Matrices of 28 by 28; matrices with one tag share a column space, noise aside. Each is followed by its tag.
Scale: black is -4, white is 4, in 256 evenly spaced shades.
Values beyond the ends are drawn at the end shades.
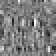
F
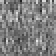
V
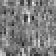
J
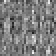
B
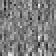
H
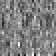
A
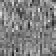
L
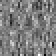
A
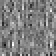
A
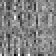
A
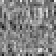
L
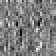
F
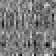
A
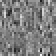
L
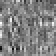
F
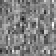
B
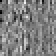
V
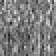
V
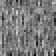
J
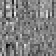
H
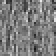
V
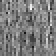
V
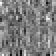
J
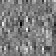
F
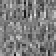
H
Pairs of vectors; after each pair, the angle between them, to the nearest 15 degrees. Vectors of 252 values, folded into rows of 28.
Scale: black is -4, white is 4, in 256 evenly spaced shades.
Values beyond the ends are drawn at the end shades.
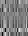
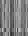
60 degrees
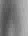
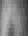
165 degrees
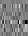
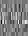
135 degrees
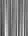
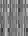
45 degrees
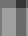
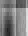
90 degrees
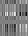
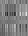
150 degrees
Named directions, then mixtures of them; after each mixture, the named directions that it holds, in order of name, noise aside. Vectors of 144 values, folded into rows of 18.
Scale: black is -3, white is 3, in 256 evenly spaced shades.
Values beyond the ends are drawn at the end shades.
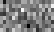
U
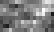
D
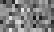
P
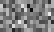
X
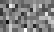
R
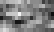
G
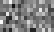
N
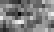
G.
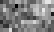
D, R.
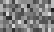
N, X.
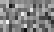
R.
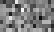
P.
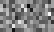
X.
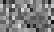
P, U, X.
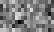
G, X.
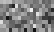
G, N, R.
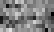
D, G, P.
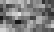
G.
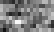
G, P.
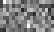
N, U.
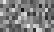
R, U.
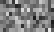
N, P.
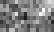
D, U.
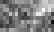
D, U.
